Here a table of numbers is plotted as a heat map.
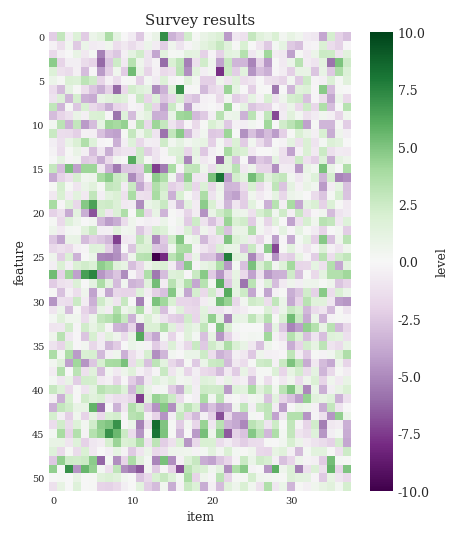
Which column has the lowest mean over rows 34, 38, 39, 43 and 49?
21
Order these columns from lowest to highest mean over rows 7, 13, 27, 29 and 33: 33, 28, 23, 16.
28, 33, 23, 16
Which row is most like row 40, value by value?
32
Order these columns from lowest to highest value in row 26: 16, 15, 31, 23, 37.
16, 31, 15, 23, 37
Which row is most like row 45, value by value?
44
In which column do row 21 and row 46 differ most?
8
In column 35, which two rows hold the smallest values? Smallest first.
3, 43
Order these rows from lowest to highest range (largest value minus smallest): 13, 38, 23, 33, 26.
38, 13, 26, 33, 23
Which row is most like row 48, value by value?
42
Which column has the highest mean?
5
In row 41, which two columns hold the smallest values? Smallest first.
11, 31
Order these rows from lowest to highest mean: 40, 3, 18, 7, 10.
3, 7, 18, 10, 40
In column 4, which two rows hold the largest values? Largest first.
27, 49
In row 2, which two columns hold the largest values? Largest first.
27, 24
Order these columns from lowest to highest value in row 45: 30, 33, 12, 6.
12, 33, 30, 6
